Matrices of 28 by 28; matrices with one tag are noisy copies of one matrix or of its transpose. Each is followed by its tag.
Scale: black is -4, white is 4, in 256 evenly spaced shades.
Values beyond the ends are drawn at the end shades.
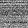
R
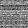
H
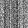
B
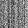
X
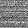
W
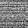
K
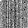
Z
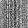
Z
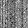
R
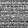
K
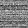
H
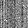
R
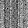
B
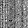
R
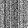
B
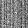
K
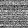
H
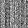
H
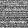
W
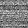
H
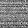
K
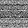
B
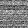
H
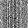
Z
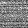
K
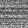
X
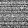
K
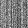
W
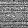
K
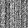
H
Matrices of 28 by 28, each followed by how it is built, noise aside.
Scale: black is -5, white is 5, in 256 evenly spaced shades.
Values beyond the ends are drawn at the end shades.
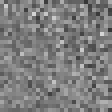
upper triangular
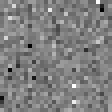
sparse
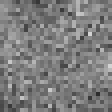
smooth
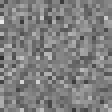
low rank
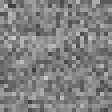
blocks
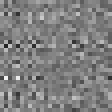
low rank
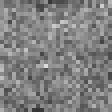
smooth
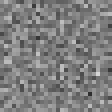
repeating rows
